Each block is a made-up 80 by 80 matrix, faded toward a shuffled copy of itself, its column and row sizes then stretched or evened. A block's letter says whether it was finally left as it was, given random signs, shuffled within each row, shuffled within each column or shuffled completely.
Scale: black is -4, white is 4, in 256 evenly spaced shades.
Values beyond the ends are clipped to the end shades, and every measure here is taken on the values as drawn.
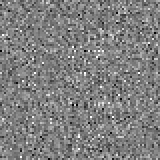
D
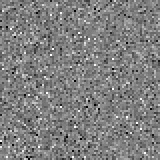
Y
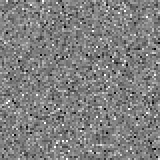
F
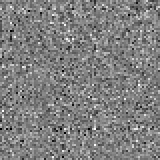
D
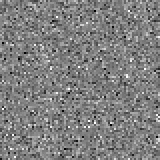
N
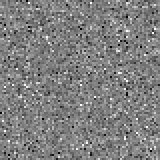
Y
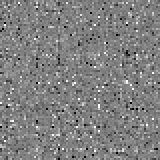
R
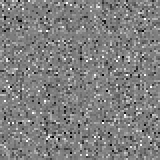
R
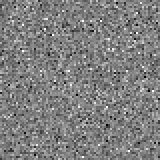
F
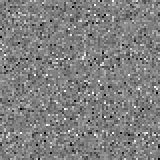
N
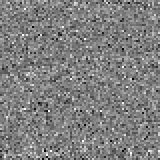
N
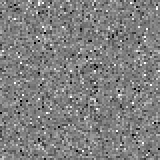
Y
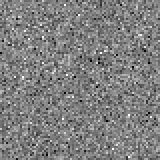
F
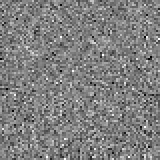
D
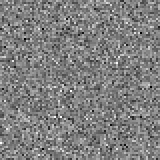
N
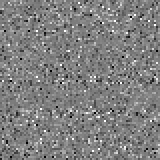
N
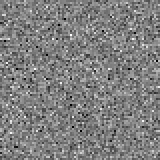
N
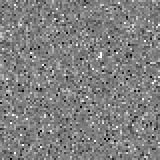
F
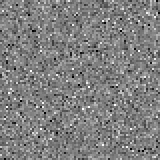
F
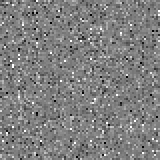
Y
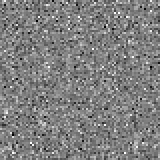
D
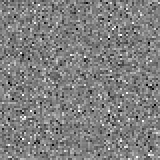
Y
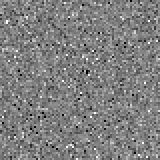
F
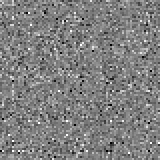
R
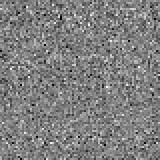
N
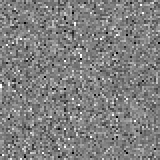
Y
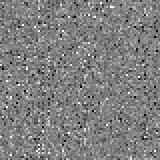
Y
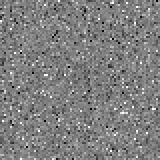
Y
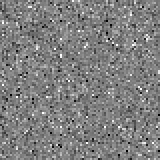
Y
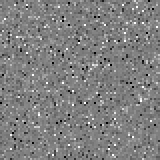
F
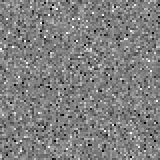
F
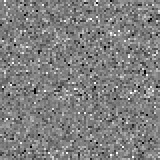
N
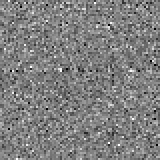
D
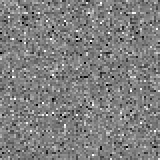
R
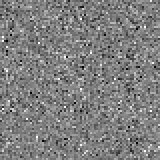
R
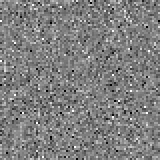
R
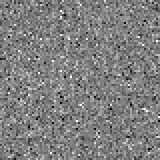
Y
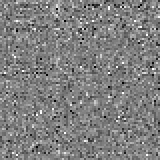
D
